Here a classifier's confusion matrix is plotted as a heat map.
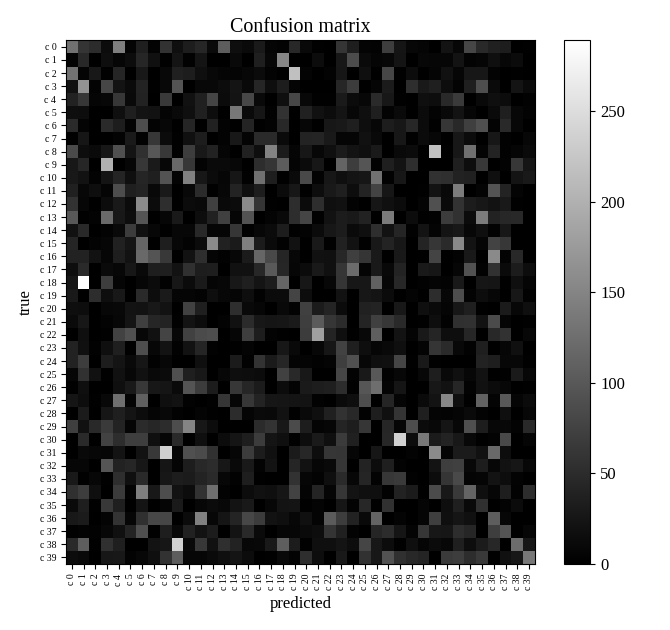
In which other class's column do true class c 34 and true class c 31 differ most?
c 8
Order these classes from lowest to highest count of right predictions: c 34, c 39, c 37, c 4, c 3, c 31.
c 4, c 3, c 37, c 34, c 39, c 31
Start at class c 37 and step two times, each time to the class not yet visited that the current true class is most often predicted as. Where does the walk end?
c 35
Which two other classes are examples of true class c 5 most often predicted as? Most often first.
c 14, c 18
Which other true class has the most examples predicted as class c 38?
c 9
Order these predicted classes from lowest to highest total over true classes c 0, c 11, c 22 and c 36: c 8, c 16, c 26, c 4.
c 16, c 8, c 26, c 4
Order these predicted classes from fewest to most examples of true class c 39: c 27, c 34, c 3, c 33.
c 3, c 34, c 33, c 27
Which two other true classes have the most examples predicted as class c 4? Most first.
c 0, c 27
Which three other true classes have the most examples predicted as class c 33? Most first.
c 15, c 11, c 19
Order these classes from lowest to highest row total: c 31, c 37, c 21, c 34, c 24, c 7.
c 7, c 24, c 37, c 21, c 31, c 34
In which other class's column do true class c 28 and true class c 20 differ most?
c 10
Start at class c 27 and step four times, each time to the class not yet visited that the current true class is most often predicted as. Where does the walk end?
c 18
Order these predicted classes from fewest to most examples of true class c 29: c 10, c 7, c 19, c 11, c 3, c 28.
c 28, c 11, c 7, c 3, c 19, c 10
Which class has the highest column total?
c 6
